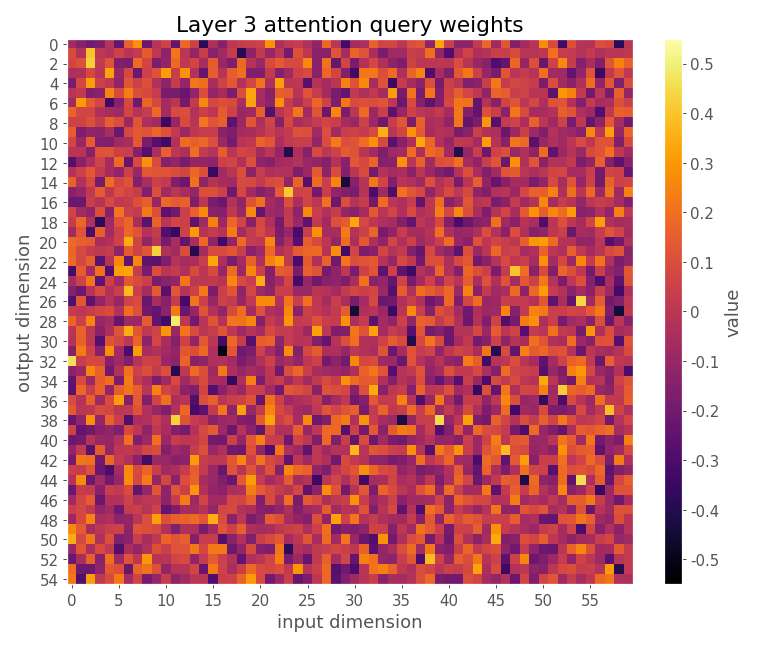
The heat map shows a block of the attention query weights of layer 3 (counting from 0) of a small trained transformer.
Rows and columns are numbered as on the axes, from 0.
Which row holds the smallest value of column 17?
34
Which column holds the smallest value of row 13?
15
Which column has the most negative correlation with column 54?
51
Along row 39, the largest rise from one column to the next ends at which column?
49
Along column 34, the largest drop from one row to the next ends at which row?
4
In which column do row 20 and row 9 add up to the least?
16
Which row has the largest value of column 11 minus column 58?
27
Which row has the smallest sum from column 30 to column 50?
18
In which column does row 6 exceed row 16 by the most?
1
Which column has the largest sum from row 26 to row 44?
54
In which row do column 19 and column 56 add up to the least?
3
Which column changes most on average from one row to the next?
2
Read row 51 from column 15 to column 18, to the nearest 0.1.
0.2 0.2 -0.2 -0.1
